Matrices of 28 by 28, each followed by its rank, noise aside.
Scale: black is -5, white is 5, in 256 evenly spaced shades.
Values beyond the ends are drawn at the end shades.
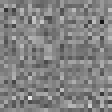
four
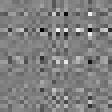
two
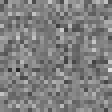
six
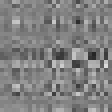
two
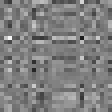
two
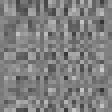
two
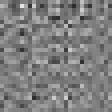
three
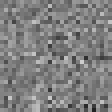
six
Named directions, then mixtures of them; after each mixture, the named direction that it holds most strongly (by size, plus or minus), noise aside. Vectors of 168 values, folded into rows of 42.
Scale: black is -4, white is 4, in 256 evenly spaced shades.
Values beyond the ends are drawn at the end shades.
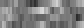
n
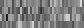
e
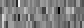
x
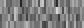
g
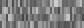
e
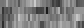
n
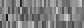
e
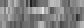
n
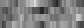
n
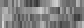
n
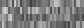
n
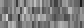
e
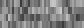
n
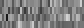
e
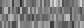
e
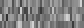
e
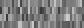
e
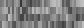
n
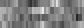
n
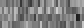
g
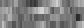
n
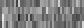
x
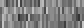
x
